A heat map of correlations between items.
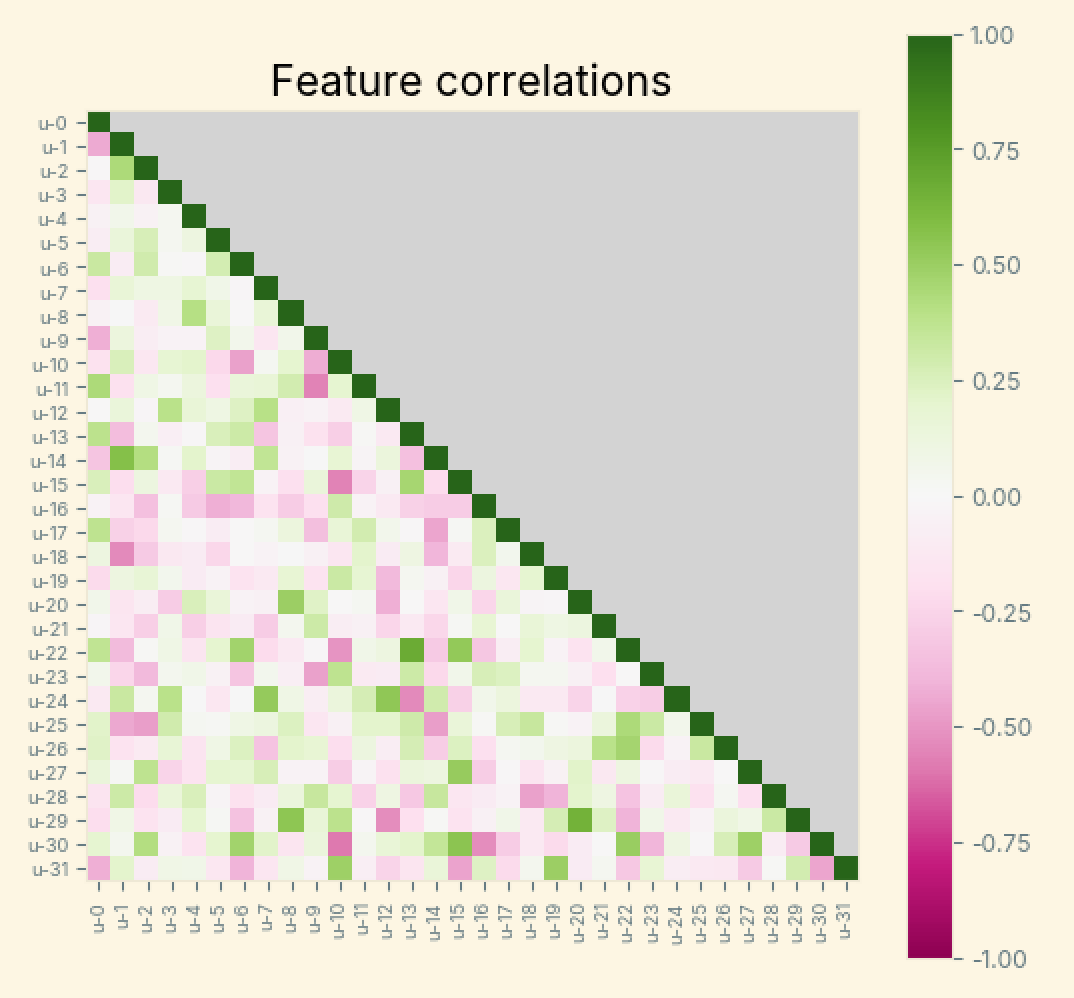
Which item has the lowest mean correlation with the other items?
u-16
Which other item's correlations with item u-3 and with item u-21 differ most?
u-12
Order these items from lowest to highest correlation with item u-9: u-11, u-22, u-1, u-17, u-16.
u-11, u-17, u-16, u-22, u-1
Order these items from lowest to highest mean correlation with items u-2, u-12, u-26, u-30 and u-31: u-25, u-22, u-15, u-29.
u-29, u-25, u-15, u-22
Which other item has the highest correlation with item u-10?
u-31
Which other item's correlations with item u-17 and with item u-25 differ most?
u-22
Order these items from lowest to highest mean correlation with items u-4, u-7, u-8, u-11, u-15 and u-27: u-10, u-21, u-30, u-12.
u-21, u-10, u-12, u-30
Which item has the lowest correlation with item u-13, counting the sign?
u-24
